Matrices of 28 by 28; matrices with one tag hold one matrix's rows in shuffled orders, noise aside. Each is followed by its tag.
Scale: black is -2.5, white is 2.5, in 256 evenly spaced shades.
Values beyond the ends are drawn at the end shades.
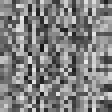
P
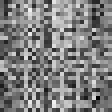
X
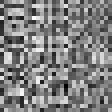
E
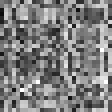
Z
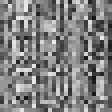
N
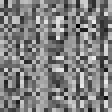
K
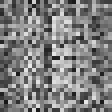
X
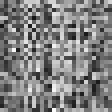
X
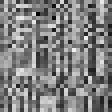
N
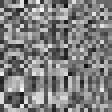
E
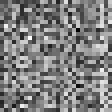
Z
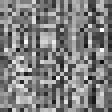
N
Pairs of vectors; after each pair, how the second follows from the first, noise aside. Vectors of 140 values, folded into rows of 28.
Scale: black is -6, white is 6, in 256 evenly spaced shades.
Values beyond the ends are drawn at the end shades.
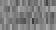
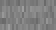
reversed, negated, shrunk.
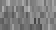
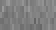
shrunk.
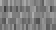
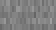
reversed, negated, shrunk.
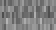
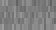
wrapped around, negated, shrunk.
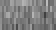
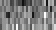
negated, scaled up.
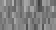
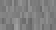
reversed, negated, shrunk.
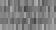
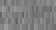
wrapped around, negated, shrunk.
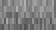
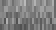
copied.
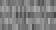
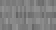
shrunk.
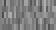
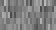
sign-scrambled.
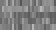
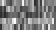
reversed, scaled up.
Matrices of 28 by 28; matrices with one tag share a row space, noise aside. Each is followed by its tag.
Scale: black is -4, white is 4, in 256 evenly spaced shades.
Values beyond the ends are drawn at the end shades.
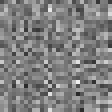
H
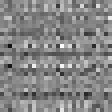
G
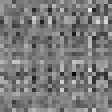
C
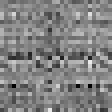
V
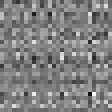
C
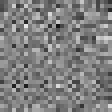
H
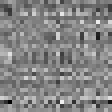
G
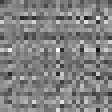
G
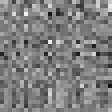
H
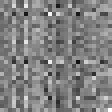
H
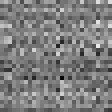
G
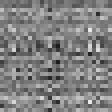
V
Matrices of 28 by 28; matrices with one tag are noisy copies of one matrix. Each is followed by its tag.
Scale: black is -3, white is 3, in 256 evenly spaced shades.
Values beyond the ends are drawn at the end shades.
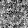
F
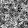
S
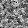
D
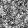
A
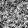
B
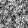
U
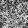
B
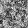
A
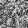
U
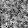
S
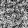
F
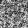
F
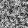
D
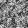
U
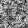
A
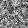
D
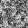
A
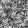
A
